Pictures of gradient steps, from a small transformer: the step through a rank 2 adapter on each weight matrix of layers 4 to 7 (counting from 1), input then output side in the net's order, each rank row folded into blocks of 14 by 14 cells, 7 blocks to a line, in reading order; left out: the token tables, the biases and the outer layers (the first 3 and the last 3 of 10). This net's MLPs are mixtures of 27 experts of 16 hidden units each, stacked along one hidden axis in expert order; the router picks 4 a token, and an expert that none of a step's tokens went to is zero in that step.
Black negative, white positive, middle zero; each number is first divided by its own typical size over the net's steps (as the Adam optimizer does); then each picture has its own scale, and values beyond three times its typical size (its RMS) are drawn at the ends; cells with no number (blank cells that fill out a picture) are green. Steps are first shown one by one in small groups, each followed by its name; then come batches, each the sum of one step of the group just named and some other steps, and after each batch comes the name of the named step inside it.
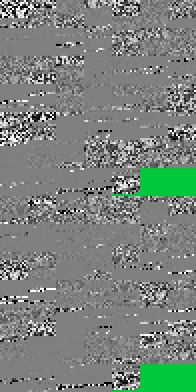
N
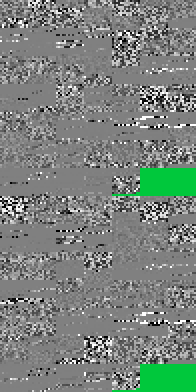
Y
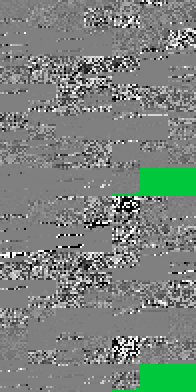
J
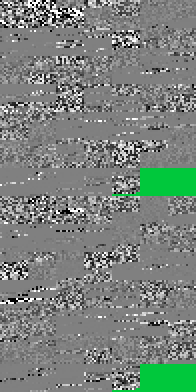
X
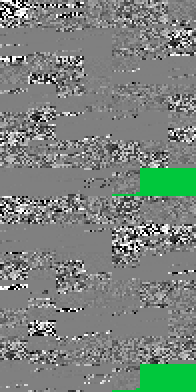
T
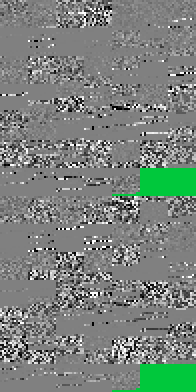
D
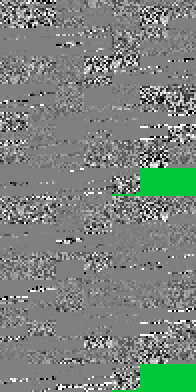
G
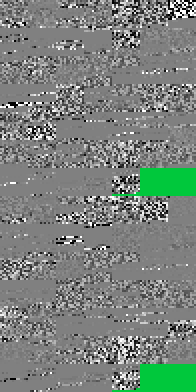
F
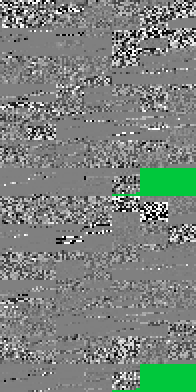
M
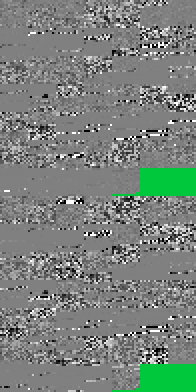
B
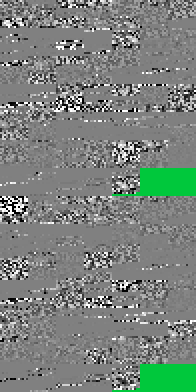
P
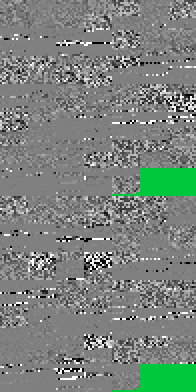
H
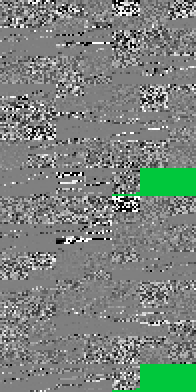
M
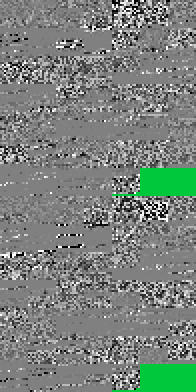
J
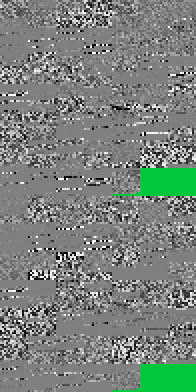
D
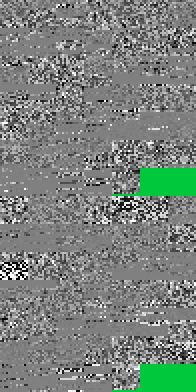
P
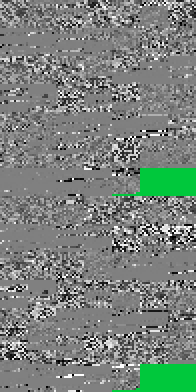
B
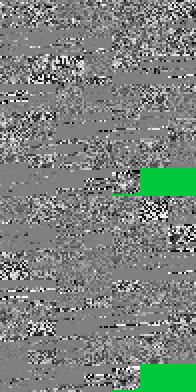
N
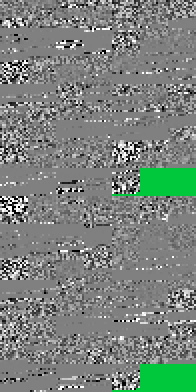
P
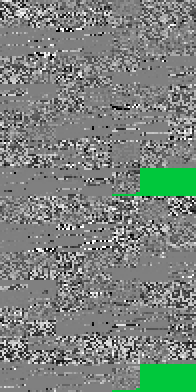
D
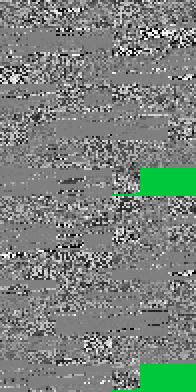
J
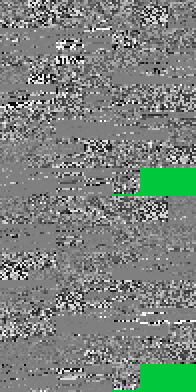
X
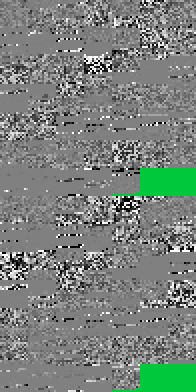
J
